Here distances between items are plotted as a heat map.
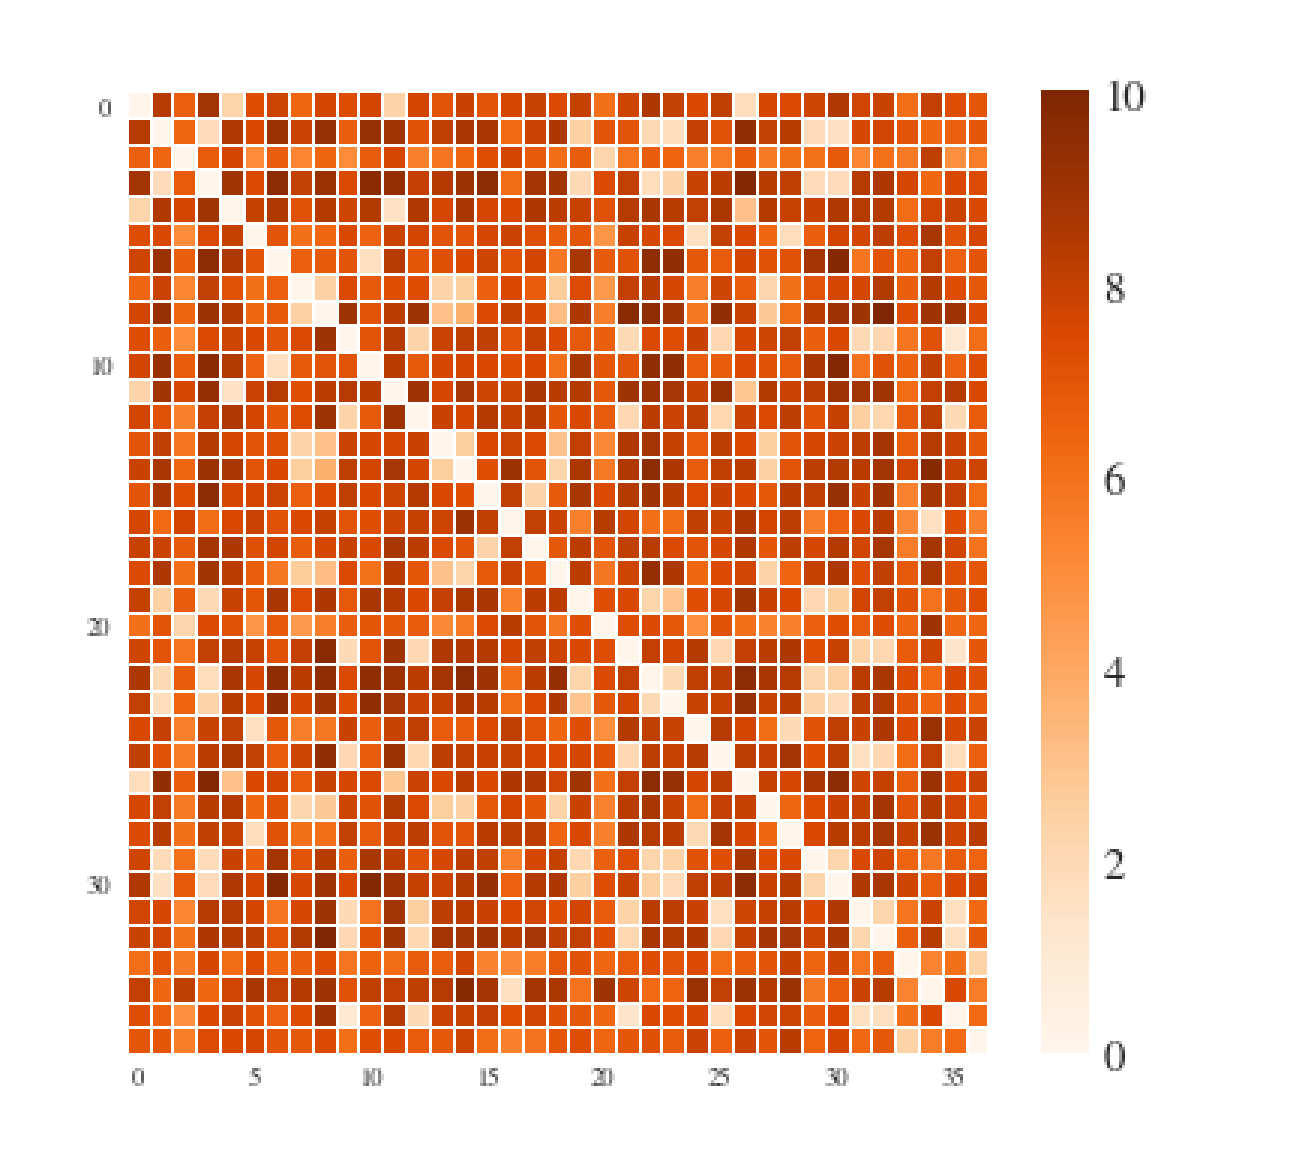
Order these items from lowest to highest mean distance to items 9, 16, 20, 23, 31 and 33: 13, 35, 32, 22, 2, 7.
35, 2, 32, 22, 7, 13
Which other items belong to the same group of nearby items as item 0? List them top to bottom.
4, 11, 26
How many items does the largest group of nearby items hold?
7
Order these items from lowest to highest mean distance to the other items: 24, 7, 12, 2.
2, 7, 12, 24
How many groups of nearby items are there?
10
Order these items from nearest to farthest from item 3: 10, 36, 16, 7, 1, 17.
1, 16, 36, 7, 17, 10
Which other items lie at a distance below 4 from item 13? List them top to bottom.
7, 8, 14, 18, 27
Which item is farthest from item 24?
34
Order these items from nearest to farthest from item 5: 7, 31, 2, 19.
2, 7, 19, 31
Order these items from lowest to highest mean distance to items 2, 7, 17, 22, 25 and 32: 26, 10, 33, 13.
33, 13, 10, 26
